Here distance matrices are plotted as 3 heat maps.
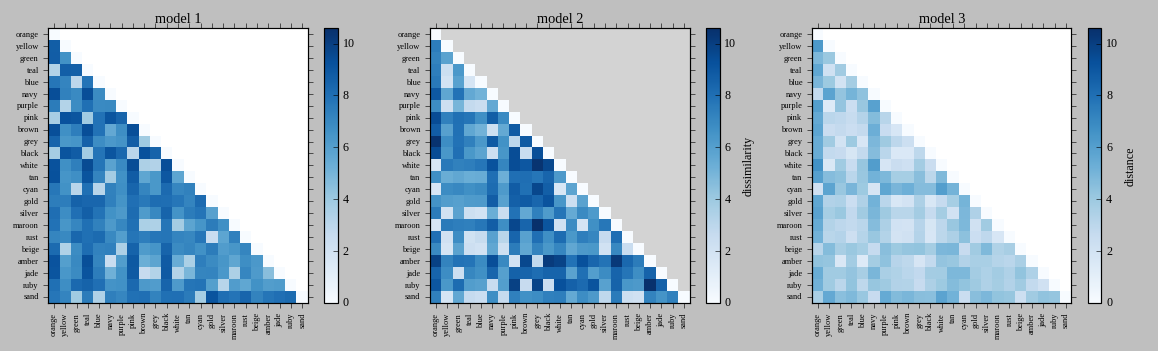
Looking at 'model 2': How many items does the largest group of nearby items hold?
8
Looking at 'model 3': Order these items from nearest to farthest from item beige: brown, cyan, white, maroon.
cyan, maroon, brown, white
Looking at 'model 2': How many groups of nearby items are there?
6
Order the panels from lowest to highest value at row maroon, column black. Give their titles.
model 3, model 1, model 2
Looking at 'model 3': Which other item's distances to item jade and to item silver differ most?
tan
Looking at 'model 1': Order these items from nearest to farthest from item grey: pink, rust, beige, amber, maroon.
maroon, amber, beige, rust, pink
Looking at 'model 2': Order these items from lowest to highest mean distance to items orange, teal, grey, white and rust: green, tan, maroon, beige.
beige, maroon, tan, green
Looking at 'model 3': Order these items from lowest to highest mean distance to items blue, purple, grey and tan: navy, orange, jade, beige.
jade, beige, navy, orange
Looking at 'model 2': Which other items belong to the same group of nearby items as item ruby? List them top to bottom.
navy, brown, black
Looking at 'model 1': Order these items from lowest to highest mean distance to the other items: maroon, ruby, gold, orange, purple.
maroon, purple, ruby, gold, orange
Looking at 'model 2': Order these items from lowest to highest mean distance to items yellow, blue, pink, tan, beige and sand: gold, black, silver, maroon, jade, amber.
silver, gold, amber, jade, black, maroon
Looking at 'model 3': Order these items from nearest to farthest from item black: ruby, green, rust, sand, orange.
rust, green, ruby, sand, orange
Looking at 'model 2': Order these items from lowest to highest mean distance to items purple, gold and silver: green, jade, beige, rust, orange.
beige, rust, green, jade, orange
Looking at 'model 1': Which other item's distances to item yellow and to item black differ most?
pink
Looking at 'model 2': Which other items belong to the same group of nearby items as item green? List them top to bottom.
jade
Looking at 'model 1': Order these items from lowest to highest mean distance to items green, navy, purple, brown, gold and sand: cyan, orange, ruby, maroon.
cyan, maroon, ruby, orange
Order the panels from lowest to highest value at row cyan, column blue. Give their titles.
model 1, model 3, model 2
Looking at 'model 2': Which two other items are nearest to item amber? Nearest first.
pink, grey
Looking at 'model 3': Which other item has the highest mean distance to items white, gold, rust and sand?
orange
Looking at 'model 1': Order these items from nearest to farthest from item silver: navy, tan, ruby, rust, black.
ruby, rust, navy, tan, black
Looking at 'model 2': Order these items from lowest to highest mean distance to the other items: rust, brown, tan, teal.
teal, rust, tan, brown
